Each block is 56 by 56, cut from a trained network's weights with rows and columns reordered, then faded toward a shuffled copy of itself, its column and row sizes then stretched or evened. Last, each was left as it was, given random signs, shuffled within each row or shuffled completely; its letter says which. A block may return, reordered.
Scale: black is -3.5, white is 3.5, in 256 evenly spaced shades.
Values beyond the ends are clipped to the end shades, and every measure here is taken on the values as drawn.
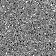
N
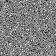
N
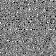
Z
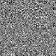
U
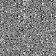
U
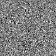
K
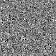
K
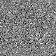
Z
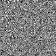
K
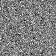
N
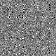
K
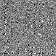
K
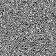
N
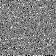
Z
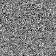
K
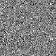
U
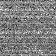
Z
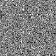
U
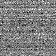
Z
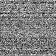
Z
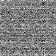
U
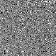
U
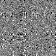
U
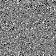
Z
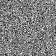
N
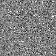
K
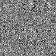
K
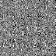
U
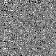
U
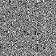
U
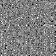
U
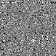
K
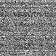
U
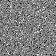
N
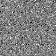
Z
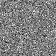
N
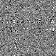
K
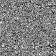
Z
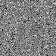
N
